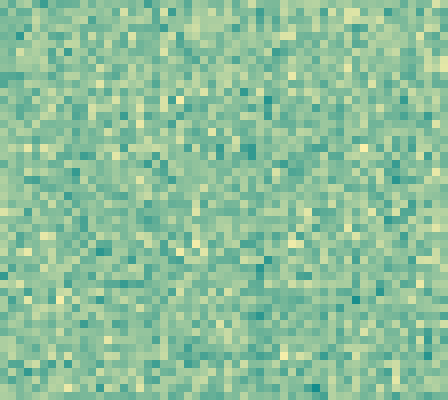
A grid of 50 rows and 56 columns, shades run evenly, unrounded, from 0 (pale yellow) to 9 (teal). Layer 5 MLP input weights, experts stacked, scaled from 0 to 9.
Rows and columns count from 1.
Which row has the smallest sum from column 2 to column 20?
19
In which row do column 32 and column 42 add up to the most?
20
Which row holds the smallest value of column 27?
17
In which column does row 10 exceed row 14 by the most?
7
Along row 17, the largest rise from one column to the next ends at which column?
28
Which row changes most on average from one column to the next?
2
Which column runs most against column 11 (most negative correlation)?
53
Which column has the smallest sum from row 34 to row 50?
8
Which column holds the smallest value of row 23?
18
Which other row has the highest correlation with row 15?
39
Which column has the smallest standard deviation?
43
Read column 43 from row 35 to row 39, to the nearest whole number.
4 3 6 4 7
